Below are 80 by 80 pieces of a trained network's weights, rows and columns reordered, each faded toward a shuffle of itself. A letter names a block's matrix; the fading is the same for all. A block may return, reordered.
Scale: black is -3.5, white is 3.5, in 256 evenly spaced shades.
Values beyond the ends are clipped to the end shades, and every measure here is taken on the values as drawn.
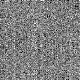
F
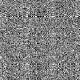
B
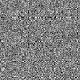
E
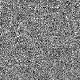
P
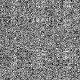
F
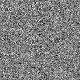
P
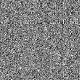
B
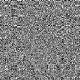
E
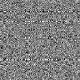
E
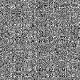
F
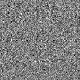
B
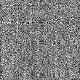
F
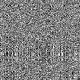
B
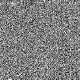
B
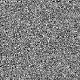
P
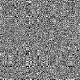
E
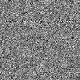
P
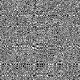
E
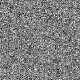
P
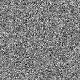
P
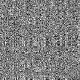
B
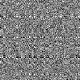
E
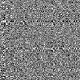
E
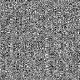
F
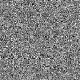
P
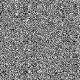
B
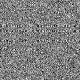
B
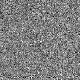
P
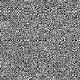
E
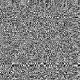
E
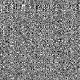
F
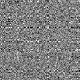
E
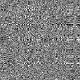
E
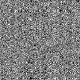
F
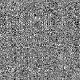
F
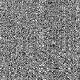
F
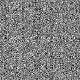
B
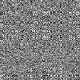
E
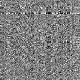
B
